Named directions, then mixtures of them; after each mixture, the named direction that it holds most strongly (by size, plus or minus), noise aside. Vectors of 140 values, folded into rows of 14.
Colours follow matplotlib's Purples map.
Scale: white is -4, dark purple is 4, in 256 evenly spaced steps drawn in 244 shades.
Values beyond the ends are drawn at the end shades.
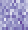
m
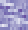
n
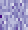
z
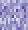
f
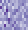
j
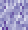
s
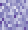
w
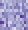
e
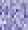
f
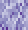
s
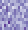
j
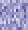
f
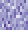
w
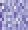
w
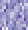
s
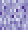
f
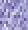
j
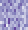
e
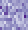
j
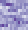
n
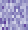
f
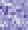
n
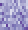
m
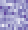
n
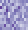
j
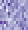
j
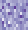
w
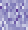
s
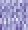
f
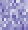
m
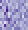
j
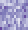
f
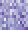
m
